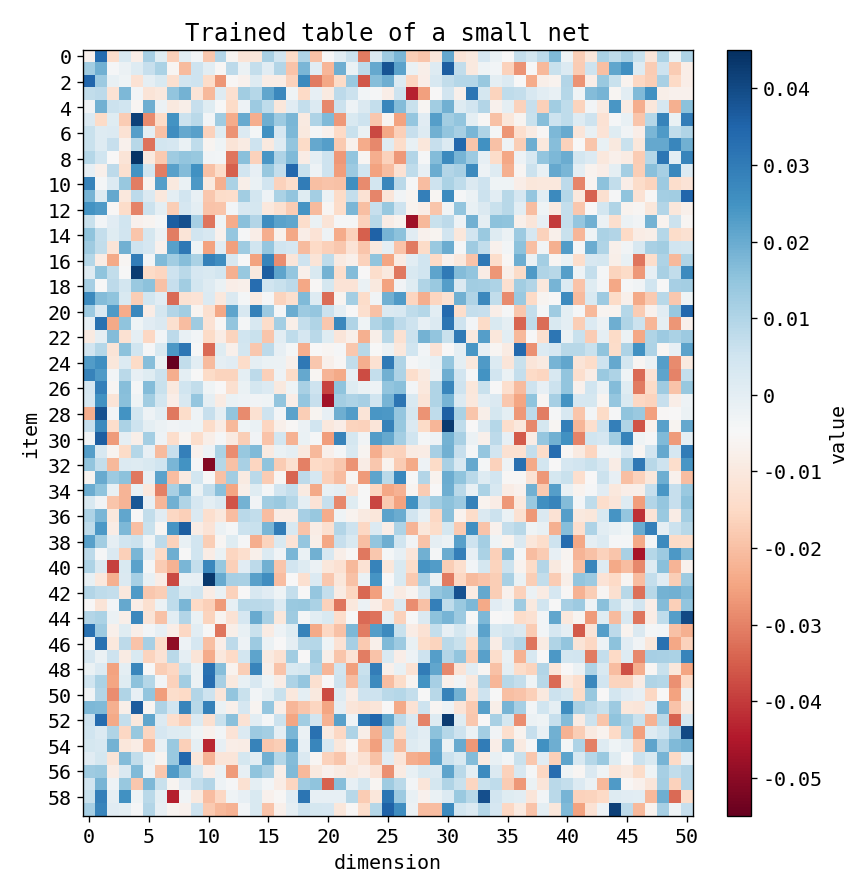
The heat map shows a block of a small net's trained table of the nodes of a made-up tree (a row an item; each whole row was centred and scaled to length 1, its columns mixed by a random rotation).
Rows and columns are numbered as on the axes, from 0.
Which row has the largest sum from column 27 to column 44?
35
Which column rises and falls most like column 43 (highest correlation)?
36
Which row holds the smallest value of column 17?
33
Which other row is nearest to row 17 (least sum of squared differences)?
8
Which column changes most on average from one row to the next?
7
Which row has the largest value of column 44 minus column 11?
59
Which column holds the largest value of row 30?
1
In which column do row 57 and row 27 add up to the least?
20
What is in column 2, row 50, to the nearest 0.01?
-0.03
